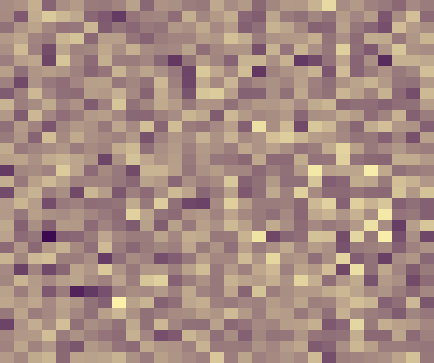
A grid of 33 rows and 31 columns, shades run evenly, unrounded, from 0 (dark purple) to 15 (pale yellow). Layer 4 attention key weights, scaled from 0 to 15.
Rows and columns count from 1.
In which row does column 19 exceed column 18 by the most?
12
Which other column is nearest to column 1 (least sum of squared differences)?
18
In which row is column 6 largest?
4
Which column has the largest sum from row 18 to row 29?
26
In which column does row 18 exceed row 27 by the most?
7
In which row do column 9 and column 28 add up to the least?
2
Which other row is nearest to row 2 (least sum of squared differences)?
17
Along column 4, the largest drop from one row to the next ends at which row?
25
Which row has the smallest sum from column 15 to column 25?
31
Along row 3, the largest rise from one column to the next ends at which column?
29
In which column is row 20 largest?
28
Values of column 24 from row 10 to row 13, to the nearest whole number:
11 9 11 9
